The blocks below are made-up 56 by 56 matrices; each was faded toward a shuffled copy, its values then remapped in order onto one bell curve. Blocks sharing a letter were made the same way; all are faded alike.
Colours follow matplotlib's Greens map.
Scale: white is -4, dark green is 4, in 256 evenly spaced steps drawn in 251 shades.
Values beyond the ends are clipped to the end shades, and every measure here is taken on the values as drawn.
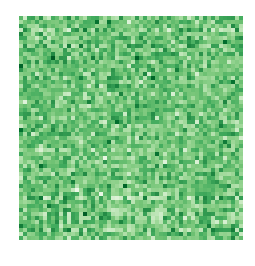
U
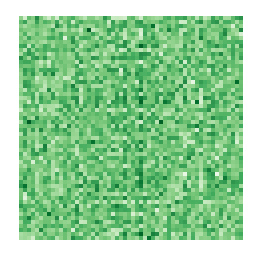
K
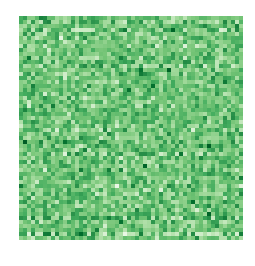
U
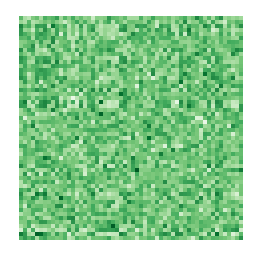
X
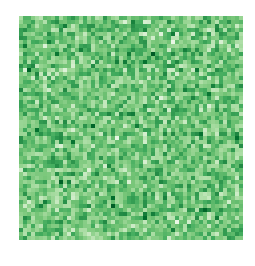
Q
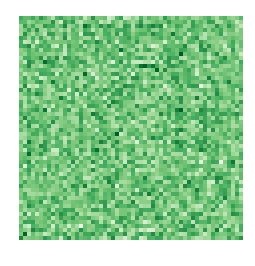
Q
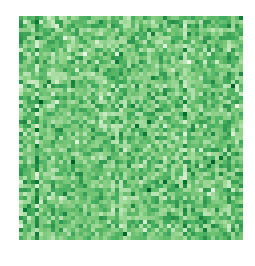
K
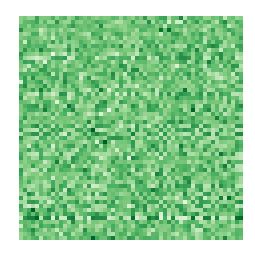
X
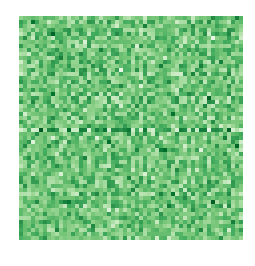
X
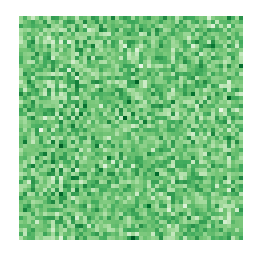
K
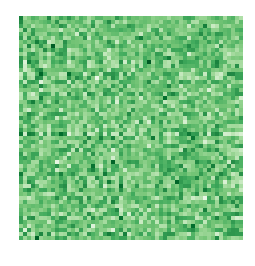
X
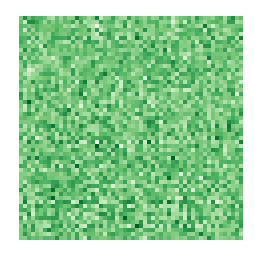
U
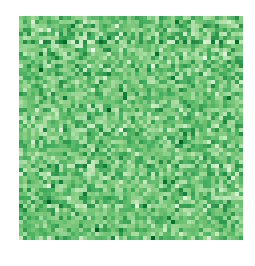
U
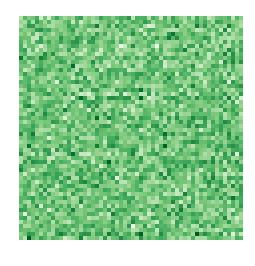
Q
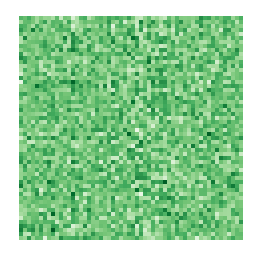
K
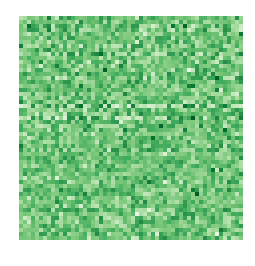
U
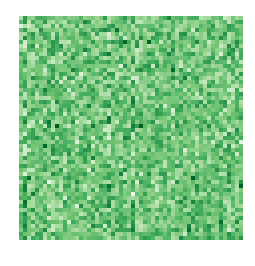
K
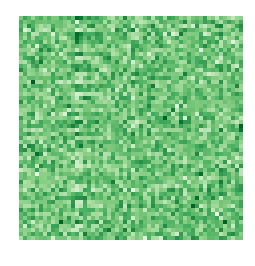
K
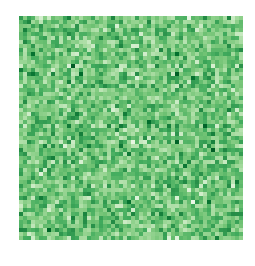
Q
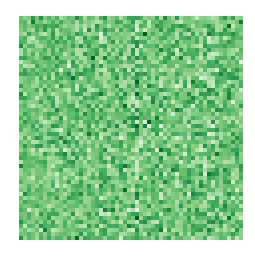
K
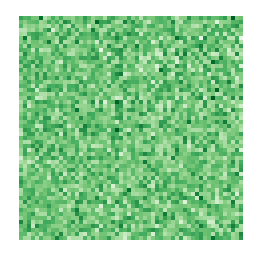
Q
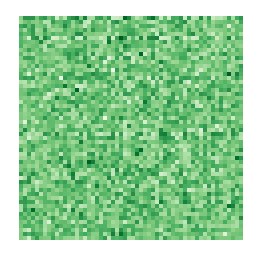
U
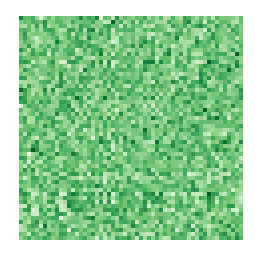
U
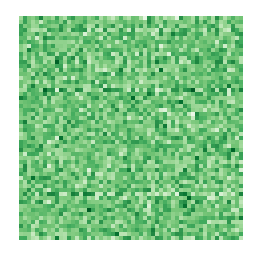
U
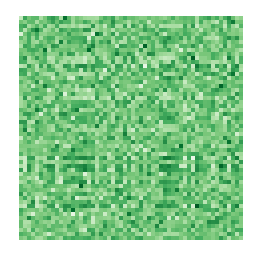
X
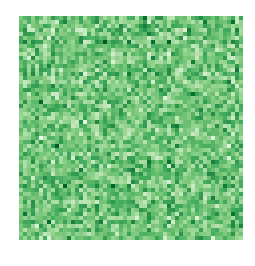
K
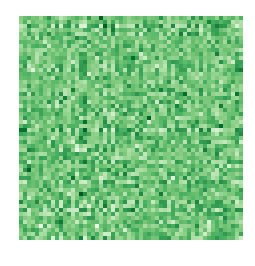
X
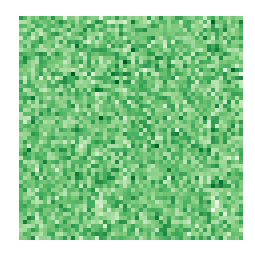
Q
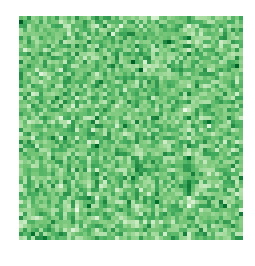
K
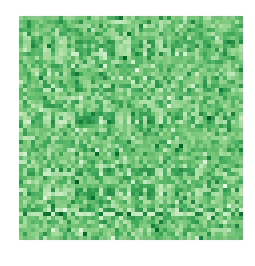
X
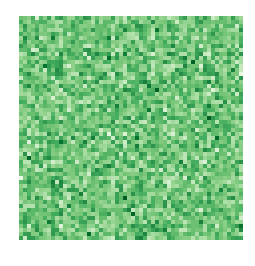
K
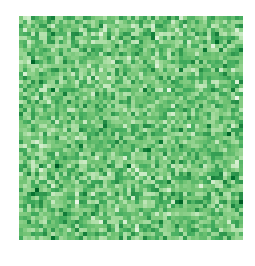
U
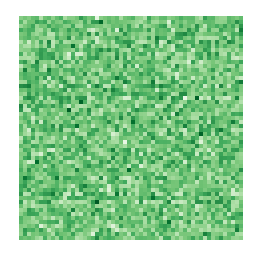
U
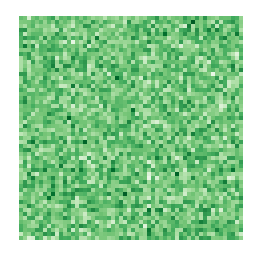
Q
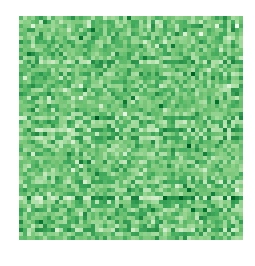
X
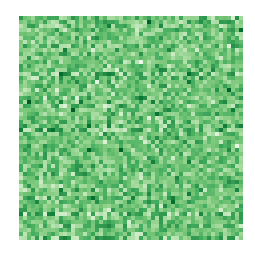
U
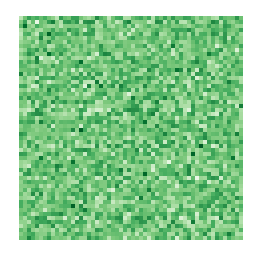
U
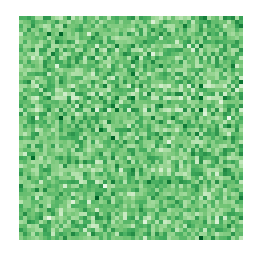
U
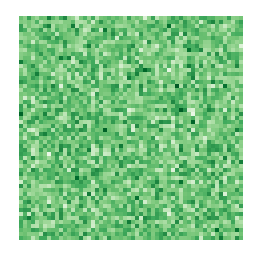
Q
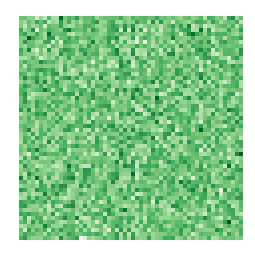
Q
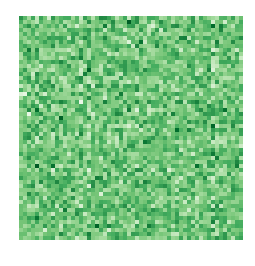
K
